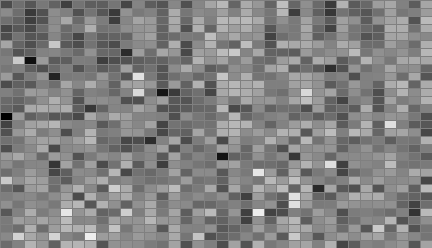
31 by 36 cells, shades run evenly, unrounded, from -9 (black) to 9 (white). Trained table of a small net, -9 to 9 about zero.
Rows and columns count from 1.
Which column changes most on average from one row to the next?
25
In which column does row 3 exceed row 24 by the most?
19
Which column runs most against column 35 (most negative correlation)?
6
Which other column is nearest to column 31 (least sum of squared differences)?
4
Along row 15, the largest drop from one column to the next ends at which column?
21
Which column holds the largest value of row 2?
24
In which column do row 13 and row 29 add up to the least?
29
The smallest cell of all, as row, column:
15, 1
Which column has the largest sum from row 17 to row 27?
22
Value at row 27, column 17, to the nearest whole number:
2
